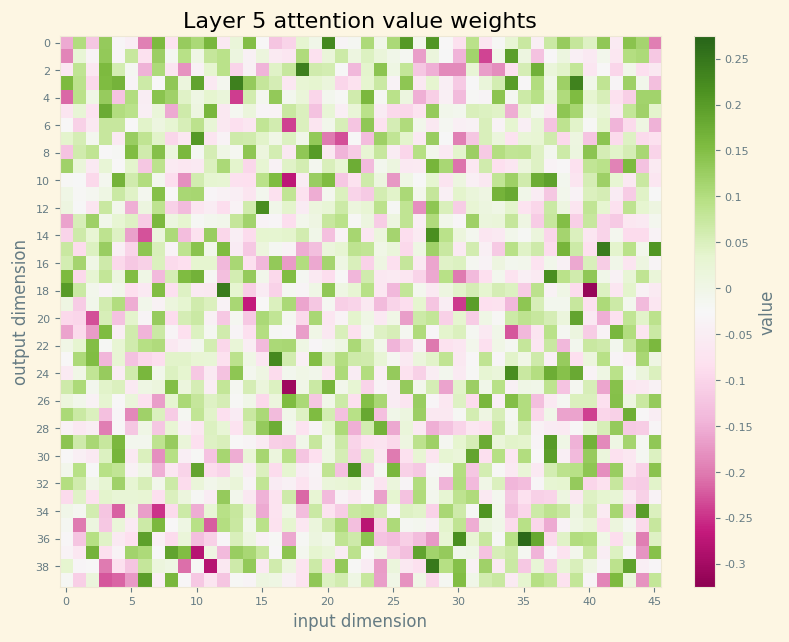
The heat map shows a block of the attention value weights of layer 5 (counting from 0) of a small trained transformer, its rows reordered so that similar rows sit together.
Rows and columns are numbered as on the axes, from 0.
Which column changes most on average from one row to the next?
17
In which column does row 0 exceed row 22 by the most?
28
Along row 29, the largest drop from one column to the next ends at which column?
41
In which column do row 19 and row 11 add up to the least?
14
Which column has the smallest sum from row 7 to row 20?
30
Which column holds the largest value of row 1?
34
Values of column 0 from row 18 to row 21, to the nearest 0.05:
0.2 0 -0.1 -0.15
